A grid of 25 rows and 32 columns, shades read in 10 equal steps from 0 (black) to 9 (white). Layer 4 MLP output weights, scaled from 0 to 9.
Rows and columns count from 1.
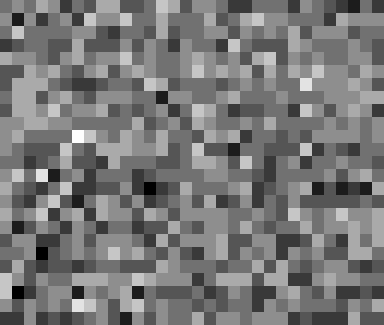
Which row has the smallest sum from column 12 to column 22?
23
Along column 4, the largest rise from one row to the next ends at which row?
14
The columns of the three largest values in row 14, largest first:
4, 2, 31
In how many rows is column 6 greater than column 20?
10
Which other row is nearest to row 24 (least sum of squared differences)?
11
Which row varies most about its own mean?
15
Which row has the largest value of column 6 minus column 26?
13
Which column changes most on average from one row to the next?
7
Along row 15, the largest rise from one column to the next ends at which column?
32
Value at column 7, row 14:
5
